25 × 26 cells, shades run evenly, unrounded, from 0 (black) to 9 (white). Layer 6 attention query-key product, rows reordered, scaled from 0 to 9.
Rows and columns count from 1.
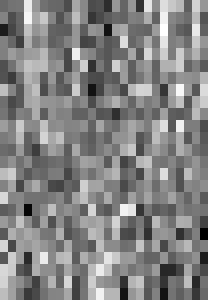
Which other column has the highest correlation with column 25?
21
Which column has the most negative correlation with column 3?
26
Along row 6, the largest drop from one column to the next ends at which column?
12
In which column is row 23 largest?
13
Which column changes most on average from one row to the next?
1
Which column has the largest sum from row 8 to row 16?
23
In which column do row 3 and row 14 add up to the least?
14
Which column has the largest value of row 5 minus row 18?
4
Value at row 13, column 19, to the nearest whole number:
5
